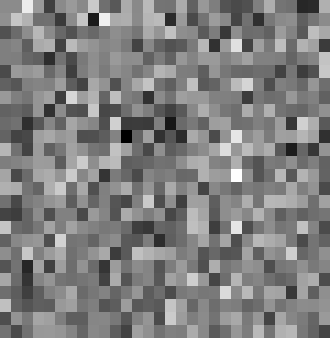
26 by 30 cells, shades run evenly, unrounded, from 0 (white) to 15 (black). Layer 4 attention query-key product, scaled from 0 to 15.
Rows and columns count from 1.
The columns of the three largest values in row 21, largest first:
3, 10, 5
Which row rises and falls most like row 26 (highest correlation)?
11
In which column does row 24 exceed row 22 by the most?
18
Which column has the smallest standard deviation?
4
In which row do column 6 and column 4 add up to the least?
19
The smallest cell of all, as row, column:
14, 22
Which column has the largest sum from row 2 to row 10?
16
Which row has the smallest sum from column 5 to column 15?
2
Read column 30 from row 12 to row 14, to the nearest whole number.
6 9 9
